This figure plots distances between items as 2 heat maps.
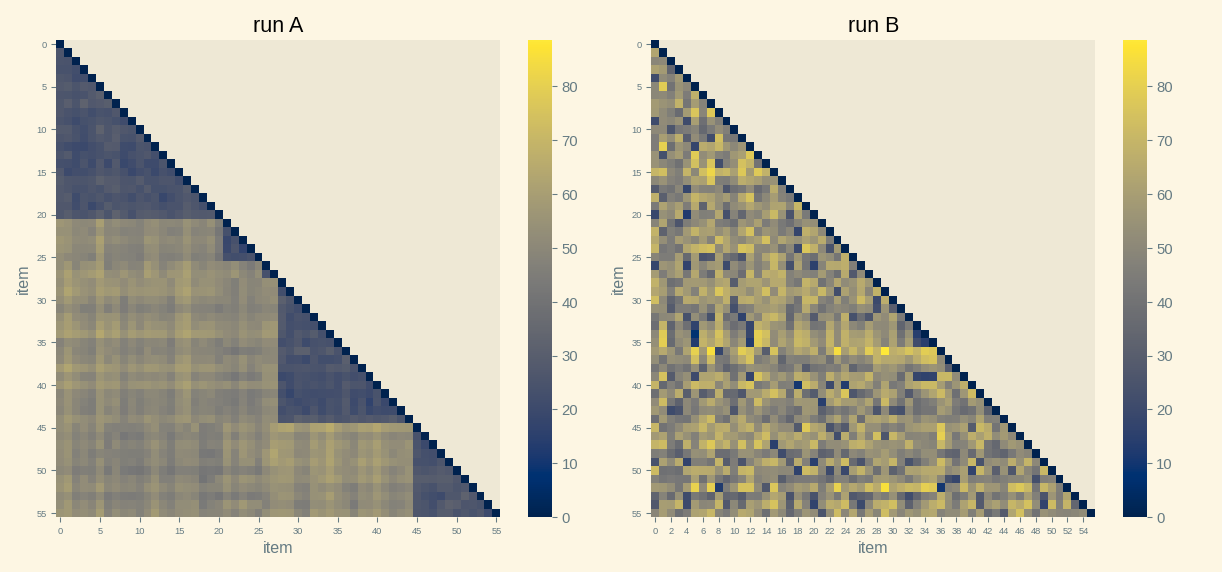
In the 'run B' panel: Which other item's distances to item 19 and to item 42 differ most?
21
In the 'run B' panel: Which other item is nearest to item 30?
28
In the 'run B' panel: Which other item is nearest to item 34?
5
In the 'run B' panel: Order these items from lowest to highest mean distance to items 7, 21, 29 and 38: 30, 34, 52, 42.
42, 34, 30, 52
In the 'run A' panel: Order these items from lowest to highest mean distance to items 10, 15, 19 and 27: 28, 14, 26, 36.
14, 26, 36, 28
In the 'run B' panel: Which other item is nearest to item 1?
13
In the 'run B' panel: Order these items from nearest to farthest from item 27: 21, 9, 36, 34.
9, 21, 34, 36
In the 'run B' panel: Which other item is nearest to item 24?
40
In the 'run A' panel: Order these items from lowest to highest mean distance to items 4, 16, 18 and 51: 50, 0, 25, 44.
0, 50, 25, 44
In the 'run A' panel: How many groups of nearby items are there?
5
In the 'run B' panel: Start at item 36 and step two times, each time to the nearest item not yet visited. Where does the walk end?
8
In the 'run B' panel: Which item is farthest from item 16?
7
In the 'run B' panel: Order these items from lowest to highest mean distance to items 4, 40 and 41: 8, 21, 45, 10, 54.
54, 10, 21, 45, 8
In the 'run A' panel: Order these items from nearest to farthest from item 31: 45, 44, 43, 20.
43, 44, 20, 45
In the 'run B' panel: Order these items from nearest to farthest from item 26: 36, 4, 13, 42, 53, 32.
4, 53, 32, 13, 42, 36
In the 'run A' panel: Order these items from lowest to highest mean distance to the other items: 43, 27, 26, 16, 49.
43, 16, 49, 26, 27
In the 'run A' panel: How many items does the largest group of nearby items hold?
21
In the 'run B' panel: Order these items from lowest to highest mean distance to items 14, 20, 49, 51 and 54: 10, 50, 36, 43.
10, 43, 36, 50
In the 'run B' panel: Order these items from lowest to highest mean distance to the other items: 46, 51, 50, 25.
51, 25, 50, 46
